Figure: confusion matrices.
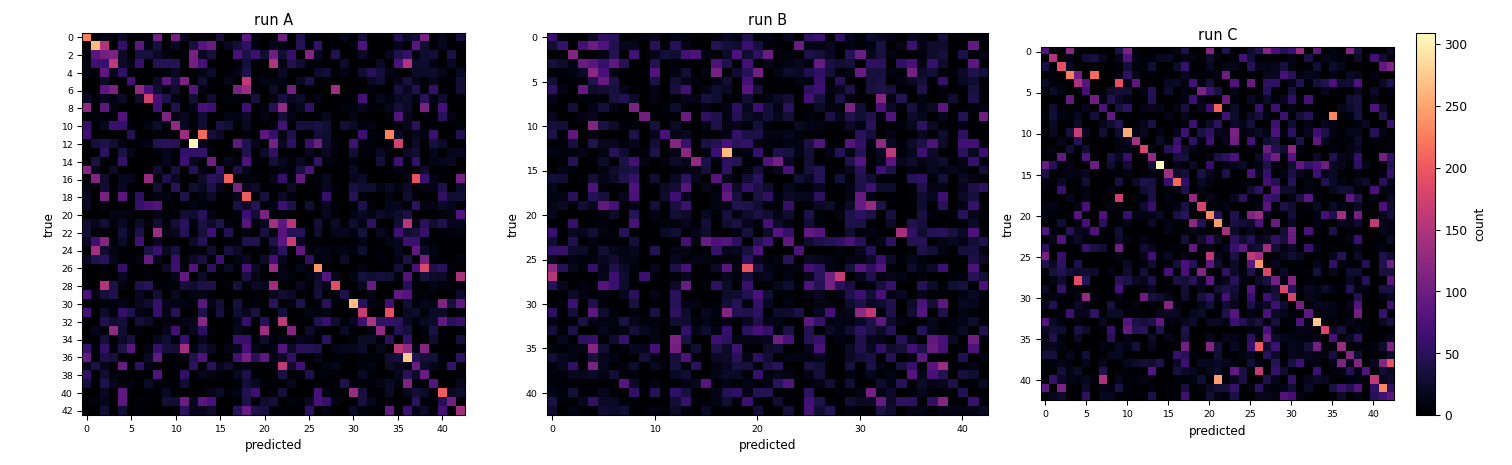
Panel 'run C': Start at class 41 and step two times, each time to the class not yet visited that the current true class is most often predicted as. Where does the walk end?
42
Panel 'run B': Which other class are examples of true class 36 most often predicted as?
13
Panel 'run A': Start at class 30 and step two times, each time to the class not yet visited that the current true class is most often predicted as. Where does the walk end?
4
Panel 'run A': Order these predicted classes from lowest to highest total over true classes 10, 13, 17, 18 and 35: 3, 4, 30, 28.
28, 3, 30, 4
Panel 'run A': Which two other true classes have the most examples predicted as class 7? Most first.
16, 25
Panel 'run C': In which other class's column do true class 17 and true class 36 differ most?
26
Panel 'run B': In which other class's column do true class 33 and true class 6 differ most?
3
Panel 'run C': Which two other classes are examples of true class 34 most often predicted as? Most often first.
10, 27
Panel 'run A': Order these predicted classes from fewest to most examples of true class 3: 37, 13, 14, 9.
14, 37, 9, 13
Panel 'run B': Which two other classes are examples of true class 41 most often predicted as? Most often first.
38, 32
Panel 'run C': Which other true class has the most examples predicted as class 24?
1
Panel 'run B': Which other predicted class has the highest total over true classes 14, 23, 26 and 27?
0
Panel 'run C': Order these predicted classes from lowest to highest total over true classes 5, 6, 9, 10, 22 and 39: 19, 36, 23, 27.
36, 27, 19, 23
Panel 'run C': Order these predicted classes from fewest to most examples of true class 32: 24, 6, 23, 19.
24, 19, 6, 23
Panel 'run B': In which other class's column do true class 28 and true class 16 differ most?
27
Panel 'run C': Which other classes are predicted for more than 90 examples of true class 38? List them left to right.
36, 41, 42
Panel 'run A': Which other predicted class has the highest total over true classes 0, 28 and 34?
2
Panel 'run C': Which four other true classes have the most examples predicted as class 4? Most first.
28, 10, 3, 20
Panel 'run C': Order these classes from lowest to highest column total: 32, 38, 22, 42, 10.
32, 22, 10, 38, 42
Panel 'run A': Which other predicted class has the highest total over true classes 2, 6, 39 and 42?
18
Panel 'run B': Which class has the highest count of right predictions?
31
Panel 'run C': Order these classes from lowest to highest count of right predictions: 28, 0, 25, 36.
0, 28, 36, 25
